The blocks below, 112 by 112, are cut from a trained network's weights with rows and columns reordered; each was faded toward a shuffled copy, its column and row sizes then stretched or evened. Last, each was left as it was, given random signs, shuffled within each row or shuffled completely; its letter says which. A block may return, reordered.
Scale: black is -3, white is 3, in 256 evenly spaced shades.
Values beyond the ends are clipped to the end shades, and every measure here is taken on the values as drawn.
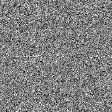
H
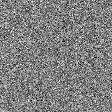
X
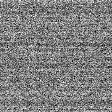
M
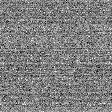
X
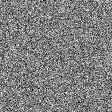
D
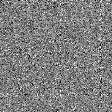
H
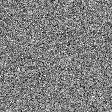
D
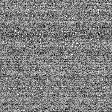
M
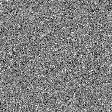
X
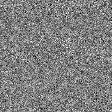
H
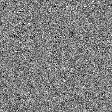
H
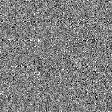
M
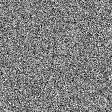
D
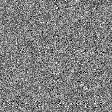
H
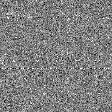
H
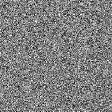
M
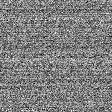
X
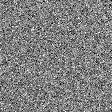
D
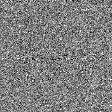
H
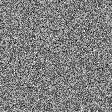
D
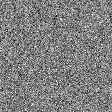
D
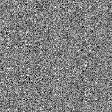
M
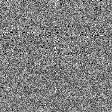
H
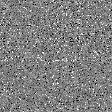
H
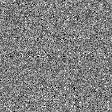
H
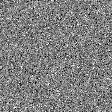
X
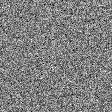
D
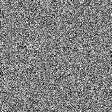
H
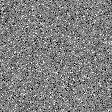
D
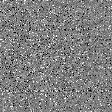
M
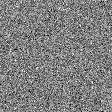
D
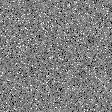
D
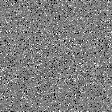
H
